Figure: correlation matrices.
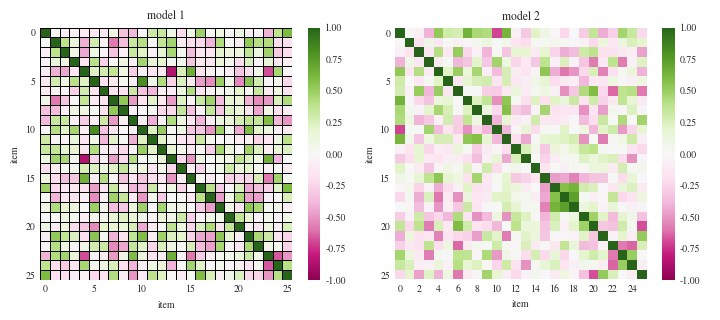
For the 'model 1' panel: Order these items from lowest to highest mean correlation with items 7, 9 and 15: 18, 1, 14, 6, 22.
1, 18, 22, 14, 6
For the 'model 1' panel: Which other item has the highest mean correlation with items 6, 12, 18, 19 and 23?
21
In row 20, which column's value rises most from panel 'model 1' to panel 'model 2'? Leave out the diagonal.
4
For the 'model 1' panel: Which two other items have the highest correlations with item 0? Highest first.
25, 16
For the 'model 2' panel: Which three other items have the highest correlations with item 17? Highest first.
18, 16, 22
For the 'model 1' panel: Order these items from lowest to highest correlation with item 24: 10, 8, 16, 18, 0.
8, 10, 18, 16, 0
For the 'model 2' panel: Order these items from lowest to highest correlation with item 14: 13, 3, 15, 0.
3, 15, 13, 0
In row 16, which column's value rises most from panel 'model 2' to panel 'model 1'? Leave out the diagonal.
25
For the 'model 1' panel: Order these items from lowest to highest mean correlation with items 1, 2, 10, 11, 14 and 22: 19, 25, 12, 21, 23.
25, 19, 23, 12, 21
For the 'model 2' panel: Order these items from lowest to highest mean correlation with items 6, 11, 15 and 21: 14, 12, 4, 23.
12, 14, 23, 4
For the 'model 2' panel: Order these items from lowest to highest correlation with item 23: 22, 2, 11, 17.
22, 17, 2, 11
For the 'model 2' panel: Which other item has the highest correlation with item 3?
10
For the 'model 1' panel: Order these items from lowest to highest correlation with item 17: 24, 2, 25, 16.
2, 24, 25, 16
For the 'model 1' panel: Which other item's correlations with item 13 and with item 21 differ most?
5
